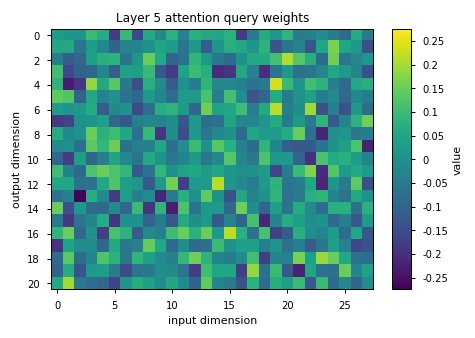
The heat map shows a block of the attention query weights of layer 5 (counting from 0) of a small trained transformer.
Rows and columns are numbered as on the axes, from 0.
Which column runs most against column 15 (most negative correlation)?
7
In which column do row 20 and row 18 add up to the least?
18
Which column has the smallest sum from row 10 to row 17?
2
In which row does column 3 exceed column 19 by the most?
11
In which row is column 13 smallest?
1
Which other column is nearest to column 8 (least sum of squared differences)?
20
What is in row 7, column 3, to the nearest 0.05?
0
